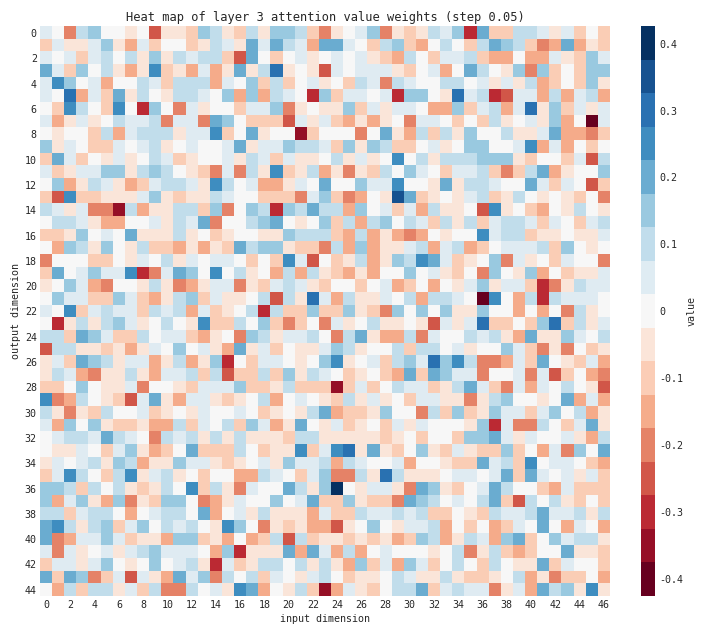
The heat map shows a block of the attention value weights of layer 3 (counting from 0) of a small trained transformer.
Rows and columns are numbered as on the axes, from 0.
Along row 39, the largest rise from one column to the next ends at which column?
15
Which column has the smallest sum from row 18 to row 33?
19
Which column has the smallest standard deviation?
44
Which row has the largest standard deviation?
5
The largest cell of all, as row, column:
36, 24
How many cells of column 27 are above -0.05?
24
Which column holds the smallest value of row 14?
6
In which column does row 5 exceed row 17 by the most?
23
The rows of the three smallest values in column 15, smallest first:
26, 27, 14
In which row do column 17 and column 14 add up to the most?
8
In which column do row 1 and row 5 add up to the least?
22
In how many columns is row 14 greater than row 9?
18
